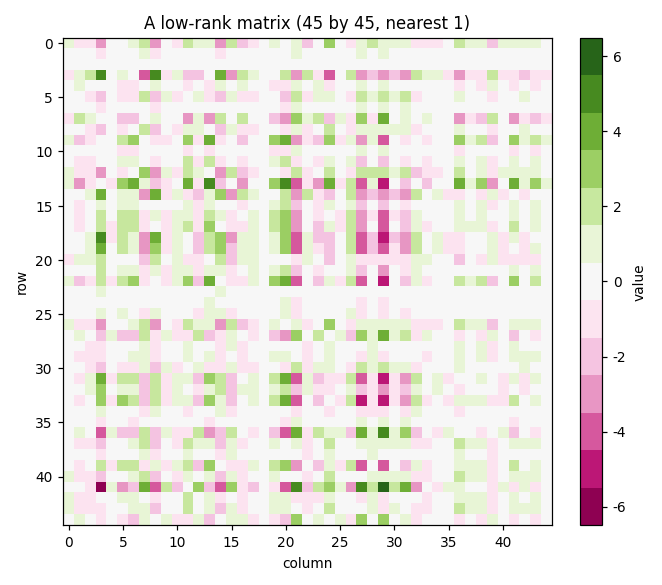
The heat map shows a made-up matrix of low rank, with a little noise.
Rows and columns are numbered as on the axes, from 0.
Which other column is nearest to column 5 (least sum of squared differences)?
26
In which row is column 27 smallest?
33
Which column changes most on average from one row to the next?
29
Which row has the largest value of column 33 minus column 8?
41
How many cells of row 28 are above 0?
8
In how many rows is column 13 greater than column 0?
21
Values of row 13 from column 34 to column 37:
0 0 4 1
